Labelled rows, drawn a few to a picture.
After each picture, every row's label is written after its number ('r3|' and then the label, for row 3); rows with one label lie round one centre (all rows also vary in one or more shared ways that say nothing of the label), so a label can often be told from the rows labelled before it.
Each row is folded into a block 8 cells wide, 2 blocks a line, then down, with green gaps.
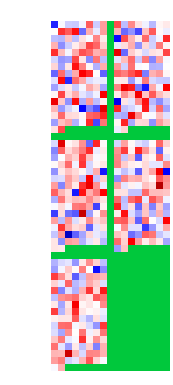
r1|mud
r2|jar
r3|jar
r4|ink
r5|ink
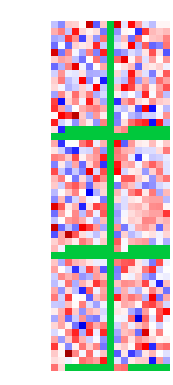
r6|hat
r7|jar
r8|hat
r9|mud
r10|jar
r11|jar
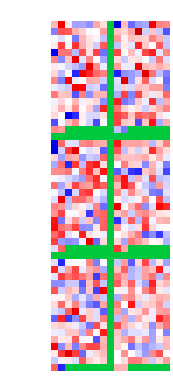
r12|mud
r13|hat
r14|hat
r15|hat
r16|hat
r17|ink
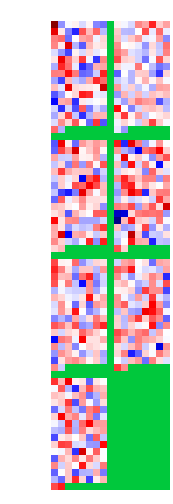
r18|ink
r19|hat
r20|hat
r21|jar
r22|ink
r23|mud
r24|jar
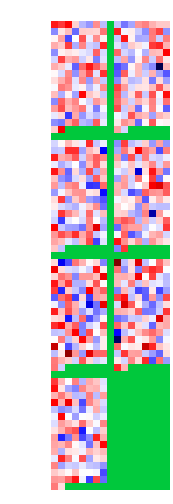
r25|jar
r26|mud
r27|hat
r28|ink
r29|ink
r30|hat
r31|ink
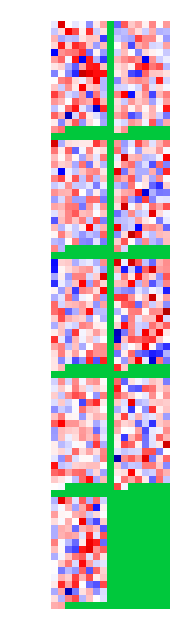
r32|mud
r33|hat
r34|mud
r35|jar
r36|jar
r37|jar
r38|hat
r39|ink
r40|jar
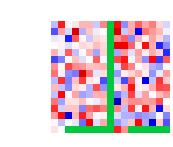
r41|hat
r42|mud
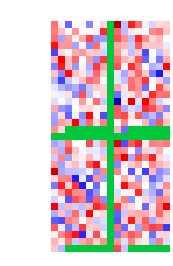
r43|ink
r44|hat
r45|hat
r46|hat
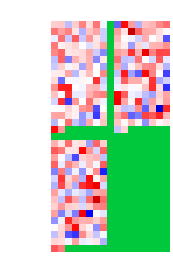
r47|mud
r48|mud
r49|ink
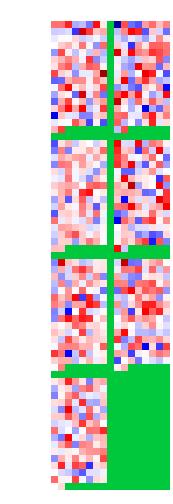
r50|jar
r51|mud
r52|jar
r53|ink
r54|hat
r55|mud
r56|jar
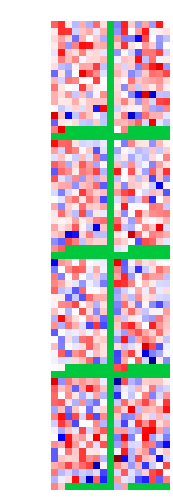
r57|mud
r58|ink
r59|mud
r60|jar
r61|hat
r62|mud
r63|mud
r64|jar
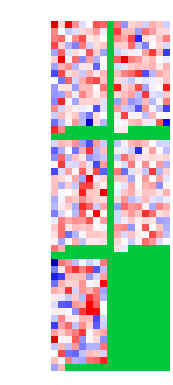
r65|mud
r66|ink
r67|jar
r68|jar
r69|jar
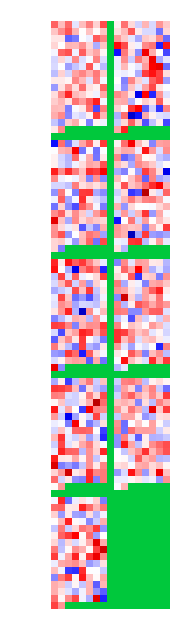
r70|mud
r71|mud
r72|mud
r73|hat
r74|jar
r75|ink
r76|mud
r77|jar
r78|ink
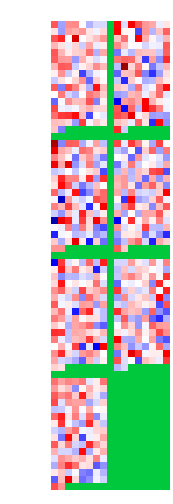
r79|hat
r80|hat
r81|ink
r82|jar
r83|mud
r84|jar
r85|mud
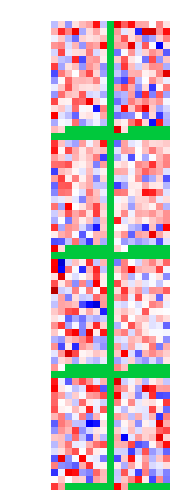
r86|mud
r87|jar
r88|mud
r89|mud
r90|mud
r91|mud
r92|mud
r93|ink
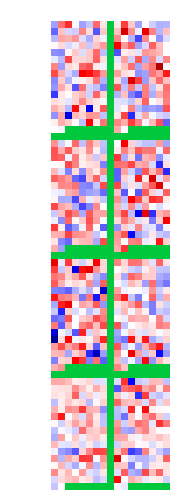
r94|jar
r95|ink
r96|hat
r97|ink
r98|hat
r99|hat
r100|hat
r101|ink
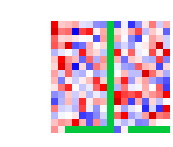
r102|ink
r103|mud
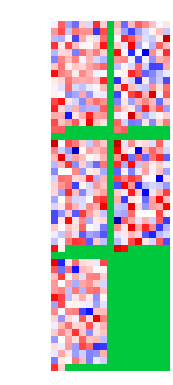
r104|ink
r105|jar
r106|jar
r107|mud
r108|mud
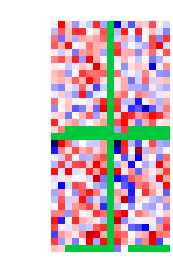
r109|ink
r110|ink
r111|jar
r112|ink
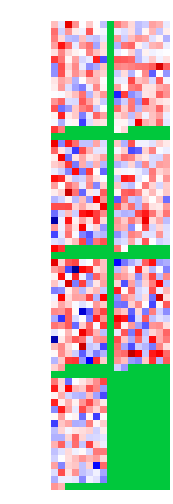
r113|mud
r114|hat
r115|jar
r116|jar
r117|jar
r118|ink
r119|mud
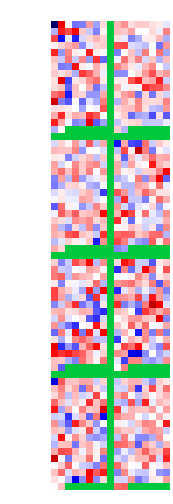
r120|ink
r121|mud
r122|mud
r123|ink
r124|hat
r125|jar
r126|mud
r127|jar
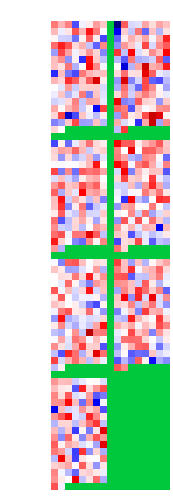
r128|mud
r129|jar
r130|ink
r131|mud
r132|jar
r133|mud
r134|ink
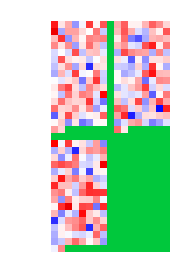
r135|mud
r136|mud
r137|jar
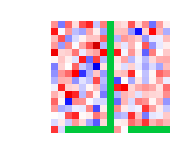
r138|mud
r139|jar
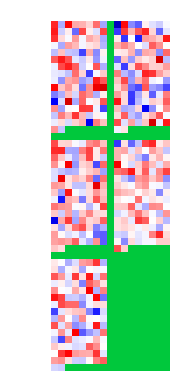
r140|hat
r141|ink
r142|ink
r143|mud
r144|hat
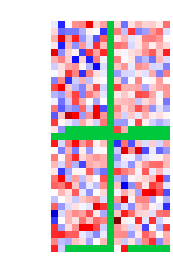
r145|jar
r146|mud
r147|hat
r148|mud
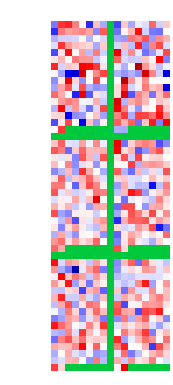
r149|jar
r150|hat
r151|ink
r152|mud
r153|jar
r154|jar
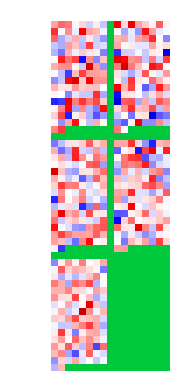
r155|hat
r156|hat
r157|hat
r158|jar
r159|mud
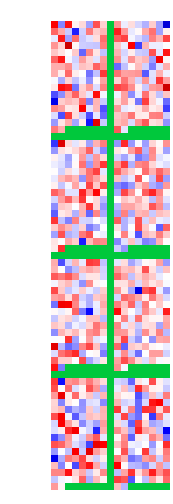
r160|jar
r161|ink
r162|jar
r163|mud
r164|hat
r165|ink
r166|hat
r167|ink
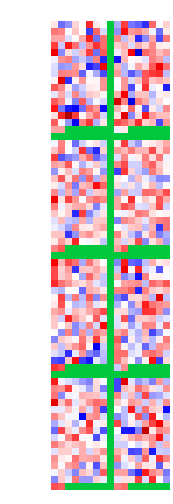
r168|ink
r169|ink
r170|ink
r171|mud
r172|mud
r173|ink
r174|mud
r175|ink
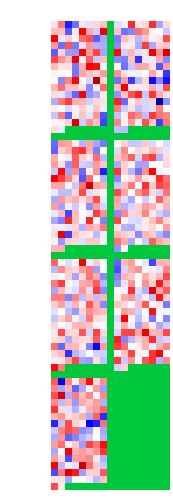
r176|ink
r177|jar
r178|hat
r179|ink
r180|mud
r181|jar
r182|mud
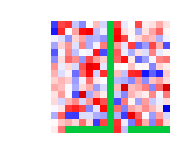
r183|jar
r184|ink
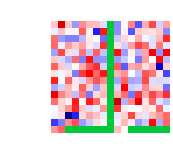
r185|mud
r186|jar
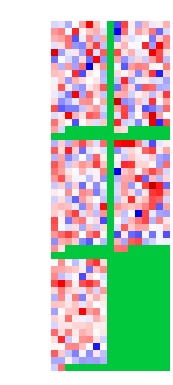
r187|ink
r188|jar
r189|mud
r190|jar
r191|mud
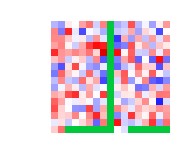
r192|mud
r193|jar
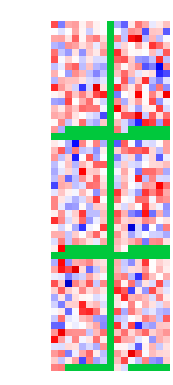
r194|hat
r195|hat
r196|ink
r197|ink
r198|mud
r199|ink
